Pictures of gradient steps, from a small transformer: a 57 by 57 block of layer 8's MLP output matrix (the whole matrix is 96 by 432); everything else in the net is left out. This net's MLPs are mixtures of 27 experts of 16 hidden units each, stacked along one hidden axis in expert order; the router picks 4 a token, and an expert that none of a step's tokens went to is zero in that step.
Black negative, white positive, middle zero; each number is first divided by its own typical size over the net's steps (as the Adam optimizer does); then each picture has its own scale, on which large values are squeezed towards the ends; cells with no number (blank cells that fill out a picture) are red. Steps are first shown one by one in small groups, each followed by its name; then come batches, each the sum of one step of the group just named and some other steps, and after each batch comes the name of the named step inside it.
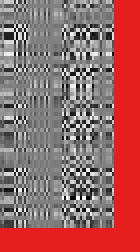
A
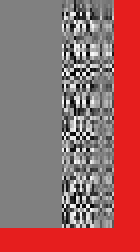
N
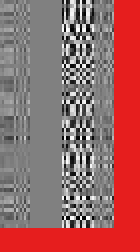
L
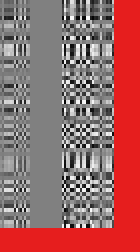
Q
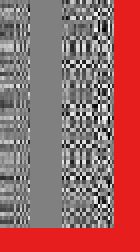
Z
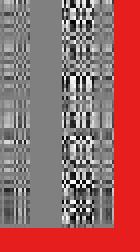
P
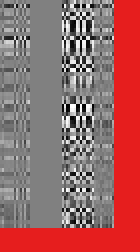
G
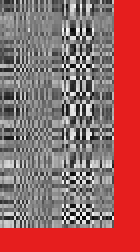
L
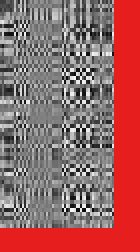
A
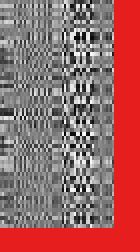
N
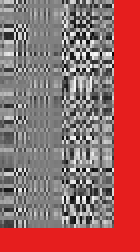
A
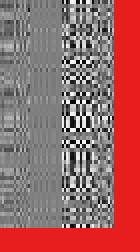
Z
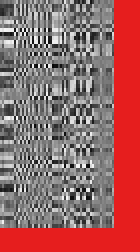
A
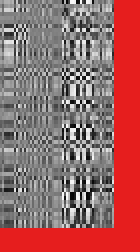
A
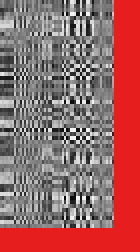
N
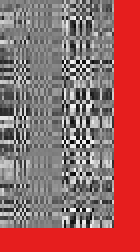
P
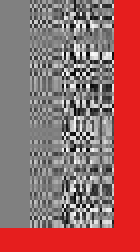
N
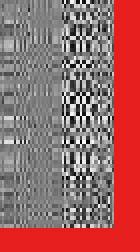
Z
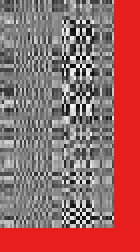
G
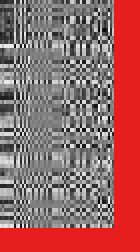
Z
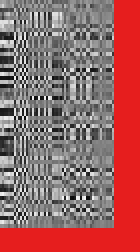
A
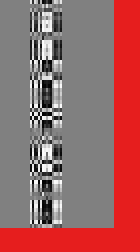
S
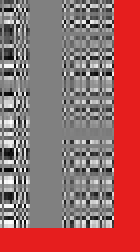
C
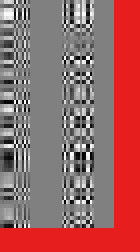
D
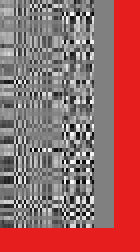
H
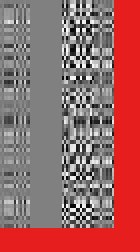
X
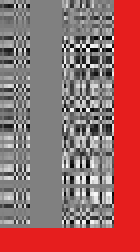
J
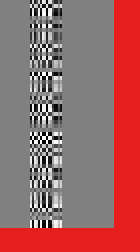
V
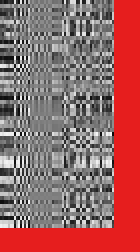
X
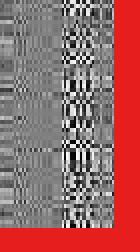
H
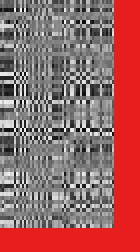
V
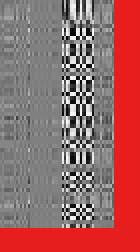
X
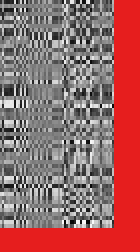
C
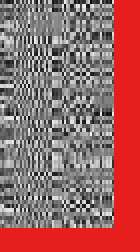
H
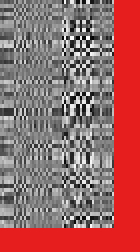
C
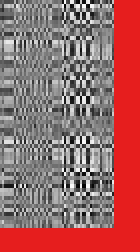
V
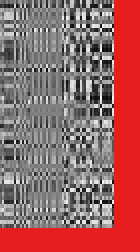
D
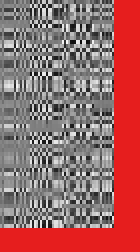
V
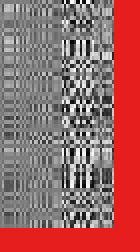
V
